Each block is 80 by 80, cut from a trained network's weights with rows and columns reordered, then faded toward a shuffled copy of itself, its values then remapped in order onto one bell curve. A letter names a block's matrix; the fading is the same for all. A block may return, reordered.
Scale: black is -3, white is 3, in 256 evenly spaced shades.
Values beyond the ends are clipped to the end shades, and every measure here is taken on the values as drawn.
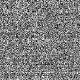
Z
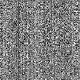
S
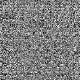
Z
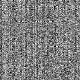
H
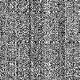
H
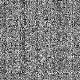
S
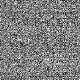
Z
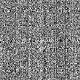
S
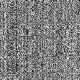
H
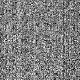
S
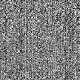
S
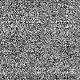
Z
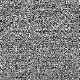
Z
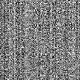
H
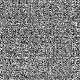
Z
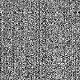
S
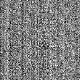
H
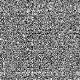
Z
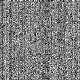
H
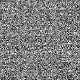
Z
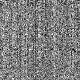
S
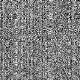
S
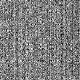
H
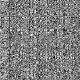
S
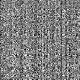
H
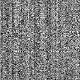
H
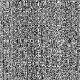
S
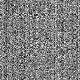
S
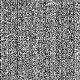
H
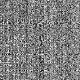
H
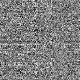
Z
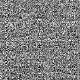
Z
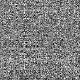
Z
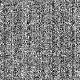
H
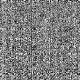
S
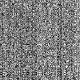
S
